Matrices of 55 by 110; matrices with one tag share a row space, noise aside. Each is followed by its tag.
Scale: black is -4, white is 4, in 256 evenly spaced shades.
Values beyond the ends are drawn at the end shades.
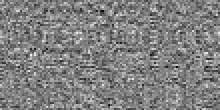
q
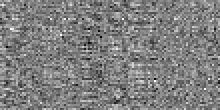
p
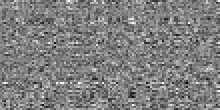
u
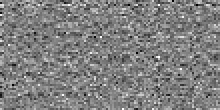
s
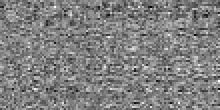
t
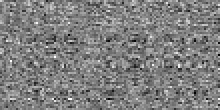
t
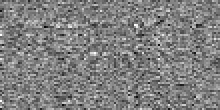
s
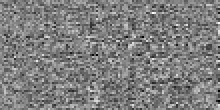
u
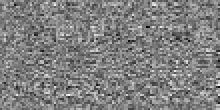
u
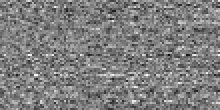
t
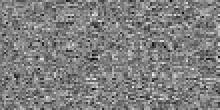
u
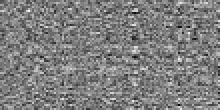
t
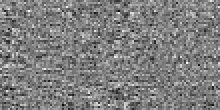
p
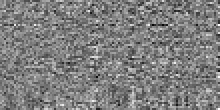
u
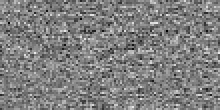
q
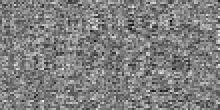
u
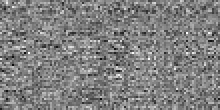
p
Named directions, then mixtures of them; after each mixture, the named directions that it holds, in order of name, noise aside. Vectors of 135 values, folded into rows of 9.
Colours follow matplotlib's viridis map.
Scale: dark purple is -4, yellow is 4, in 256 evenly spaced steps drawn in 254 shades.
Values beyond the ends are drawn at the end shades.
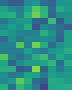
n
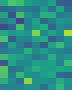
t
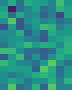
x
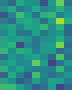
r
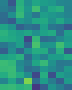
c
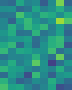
r.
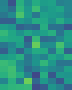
c.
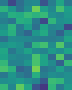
n, r.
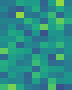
r, x.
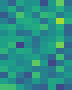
r.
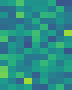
c, t.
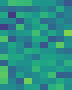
t.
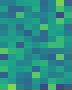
r, x.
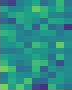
c, n, r.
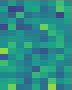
r, x.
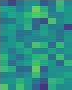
n, r.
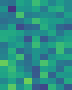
c, x.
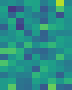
r, x.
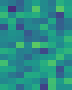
n, x.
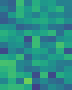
c.
